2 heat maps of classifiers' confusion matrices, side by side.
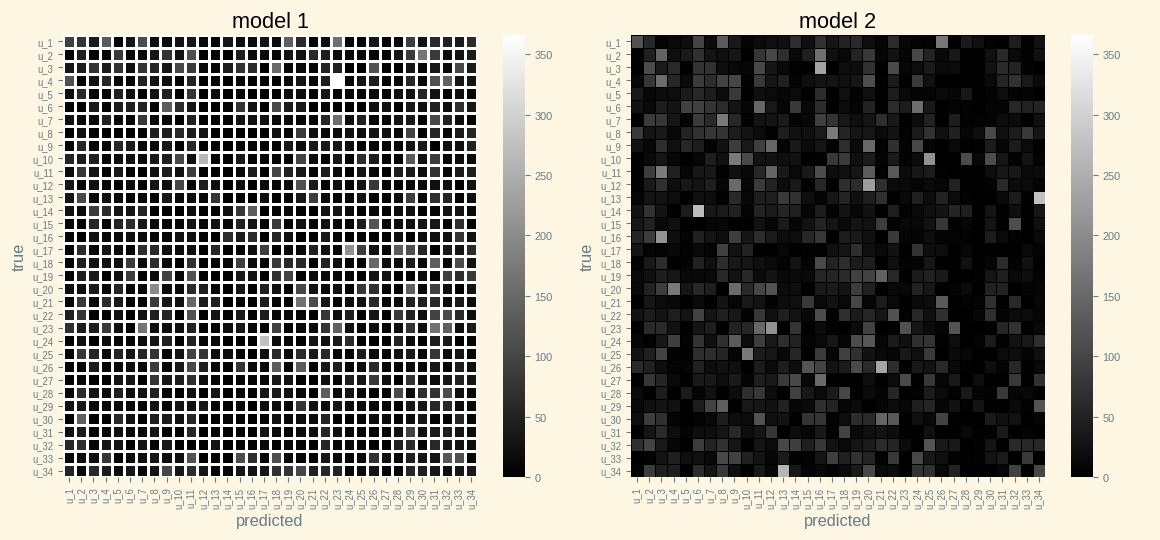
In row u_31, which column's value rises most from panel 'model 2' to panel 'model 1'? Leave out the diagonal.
u_29
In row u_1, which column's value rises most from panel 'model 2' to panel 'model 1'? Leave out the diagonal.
u_23
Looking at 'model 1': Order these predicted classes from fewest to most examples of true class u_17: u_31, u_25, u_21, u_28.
u_31, u_21, u_25, u_28
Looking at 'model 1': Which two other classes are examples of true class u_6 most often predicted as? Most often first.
u_9, u_18
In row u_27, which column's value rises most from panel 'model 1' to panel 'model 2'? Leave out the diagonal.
u_16
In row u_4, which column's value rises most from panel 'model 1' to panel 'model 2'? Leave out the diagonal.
u_3
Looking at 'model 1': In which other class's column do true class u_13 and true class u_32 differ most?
u_21
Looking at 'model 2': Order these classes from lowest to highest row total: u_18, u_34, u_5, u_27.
u_5, u_18, u_27, u_34
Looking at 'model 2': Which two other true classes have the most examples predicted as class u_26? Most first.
u_1, u_21
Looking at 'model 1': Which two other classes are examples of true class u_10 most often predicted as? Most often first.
u_12, u_29
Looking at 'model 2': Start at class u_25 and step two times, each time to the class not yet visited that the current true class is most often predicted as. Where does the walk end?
u_9
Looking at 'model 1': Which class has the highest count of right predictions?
u_23
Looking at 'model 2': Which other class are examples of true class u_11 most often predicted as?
u_3
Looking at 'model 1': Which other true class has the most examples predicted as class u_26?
u_18
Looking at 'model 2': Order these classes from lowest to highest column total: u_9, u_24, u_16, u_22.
u_24, u_22, u_9, u_16
